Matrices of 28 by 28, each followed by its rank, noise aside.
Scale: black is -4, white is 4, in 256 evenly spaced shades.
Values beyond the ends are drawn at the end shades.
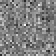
six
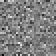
eight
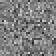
eight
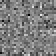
eight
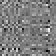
three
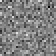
eight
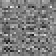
four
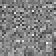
six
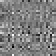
three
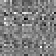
four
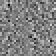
eight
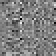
four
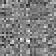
four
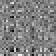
three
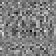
four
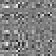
three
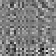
three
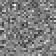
eight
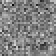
eight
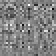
three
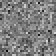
eight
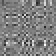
three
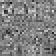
eight
